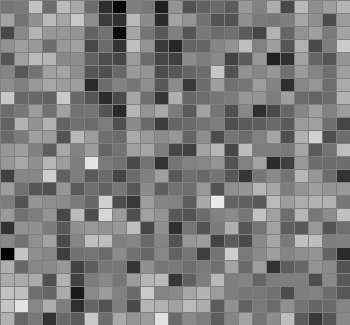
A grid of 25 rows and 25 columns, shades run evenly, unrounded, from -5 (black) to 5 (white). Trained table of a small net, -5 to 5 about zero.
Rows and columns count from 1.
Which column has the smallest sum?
9
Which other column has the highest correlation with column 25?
18
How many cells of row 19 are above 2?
4
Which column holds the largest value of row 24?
2
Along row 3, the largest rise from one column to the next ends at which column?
10
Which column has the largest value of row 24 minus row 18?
1
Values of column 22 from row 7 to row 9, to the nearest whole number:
0 -1 0
